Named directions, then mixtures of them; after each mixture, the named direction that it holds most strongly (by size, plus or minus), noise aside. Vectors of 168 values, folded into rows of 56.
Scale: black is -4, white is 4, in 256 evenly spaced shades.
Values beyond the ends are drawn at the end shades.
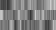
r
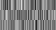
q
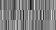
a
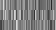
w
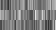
r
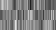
r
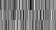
a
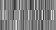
a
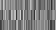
w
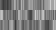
r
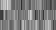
r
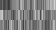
r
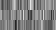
a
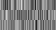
q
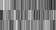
r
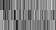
w
